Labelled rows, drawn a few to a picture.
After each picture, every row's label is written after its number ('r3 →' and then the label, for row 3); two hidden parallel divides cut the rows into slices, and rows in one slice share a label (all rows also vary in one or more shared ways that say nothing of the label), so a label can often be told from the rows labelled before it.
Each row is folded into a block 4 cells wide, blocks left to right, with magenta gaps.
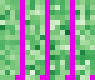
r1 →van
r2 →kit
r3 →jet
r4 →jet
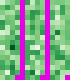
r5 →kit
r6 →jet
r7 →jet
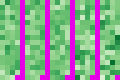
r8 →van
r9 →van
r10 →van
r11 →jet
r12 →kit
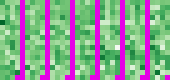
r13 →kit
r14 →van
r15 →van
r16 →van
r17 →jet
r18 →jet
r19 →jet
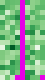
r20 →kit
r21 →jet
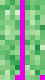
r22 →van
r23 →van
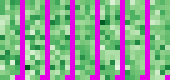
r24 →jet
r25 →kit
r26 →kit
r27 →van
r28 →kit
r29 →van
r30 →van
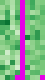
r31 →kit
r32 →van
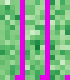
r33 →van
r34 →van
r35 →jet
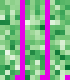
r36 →kit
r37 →jet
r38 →jet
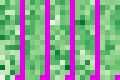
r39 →kit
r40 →van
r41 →jet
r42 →kit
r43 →van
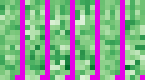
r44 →van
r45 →van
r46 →jet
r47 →jet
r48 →van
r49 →kit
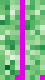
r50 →kit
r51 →kit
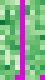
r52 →kit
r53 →van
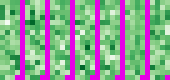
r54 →jet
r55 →kit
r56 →jet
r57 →kit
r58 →kit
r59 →van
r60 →kit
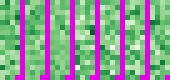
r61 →kit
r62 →van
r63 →van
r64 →jet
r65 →jet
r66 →jet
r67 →kit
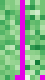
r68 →van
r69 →kit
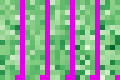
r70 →van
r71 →van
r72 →van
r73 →jet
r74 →kit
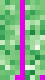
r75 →van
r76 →jet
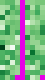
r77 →jet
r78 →jet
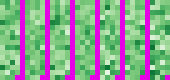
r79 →kit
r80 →van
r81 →kit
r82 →van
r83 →kit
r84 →van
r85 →jet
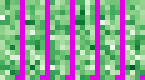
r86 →kit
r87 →kit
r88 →jet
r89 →kit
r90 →jet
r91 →kit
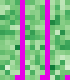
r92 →van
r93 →van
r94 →kit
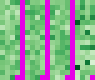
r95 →van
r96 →van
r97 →van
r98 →kit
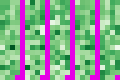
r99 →kit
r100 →kit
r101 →jet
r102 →kit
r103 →jet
